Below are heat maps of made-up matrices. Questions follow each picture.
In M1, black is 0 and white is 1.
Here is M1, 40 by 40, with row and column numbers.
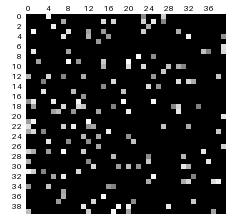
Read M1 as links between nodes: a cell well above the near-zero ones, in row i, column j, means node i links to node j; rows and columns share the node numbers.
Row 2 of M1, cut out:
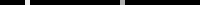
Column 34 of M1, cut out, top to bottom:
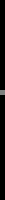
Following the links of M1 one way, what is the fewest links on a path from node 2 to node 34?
7
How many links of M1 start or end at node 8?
6
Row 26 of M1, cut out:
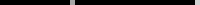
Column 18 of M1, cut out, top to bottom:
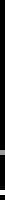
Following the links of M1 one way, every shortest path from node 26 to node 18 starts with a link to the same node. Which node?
node 39
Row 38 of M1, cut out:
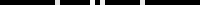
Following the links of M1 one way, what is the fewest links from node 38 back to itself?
4
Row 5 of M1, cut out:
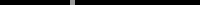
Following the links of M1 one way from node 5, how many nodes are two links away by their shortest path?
3
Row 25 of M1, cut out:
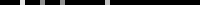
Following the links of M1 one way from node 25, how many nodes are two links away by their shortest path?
9
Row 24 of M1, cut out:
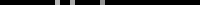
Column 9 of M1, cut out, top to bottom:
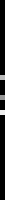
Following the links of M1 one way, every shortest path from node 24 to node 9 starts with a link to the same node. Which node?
node 14
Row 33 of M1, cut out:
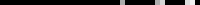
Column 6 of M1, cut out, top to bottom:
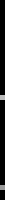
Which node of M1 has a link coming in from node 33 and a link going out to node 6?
node 37
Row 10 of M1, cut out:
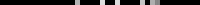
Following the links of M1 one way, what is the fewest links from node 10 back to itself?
2
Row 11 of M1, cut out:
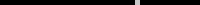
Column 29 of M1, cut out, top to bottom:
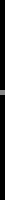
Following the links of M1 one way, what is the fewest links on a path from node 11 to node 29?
6
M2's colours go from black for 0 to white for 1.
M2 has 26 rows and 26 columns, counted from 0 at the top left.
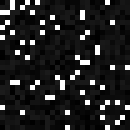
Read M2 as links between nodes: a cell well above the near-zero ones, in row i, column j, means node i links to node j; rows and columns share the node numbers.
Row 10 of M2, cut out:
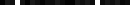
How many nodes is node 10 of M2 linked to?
2
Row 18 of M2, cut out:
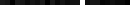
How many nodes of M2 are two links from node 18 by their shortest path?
4
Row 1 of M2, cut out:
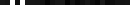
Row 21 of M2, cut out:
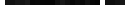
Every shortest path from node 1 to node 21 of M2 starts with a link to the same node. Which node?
node 2
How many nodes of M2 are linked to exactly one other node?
4
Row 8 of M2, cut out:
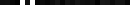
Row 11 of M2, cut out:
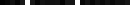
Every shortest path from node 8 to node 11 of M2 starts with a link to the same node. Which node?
node 6
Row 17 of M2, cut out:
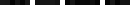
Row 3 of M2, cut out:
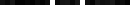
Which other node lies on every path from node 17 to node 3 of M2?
node 16
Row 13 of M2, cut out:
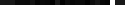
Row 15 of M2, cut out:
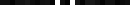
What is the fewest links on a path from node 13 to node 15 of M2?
6
